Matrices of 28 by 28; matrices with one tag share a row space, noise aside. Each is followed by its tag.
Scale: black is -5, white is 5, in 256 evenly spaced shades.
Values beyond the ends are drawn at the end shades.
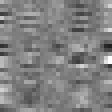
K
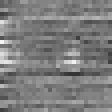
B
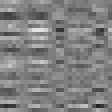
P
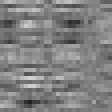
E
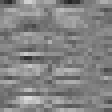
E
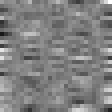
K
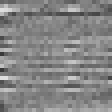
B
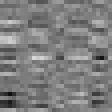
P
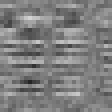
E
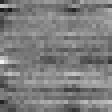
B
